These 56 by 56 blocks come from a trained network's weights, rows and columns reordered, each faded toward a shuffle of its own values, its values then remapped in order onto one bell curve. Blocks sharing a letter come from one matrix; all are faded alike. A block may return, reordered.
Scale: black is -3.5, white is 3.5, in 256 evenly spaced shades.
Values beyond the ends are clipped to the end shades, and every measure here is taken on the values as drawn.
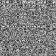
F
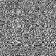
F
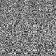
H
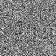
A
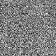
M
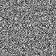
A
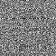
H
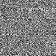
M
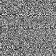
H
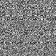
H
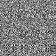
F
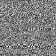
H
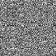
H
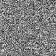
A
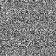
M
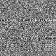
F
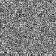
M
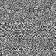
M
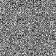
M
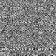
H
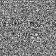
M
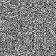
A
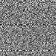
F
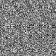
F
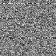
H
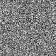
A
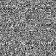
M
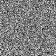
A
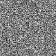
A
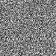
A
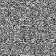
M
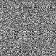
H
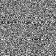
H
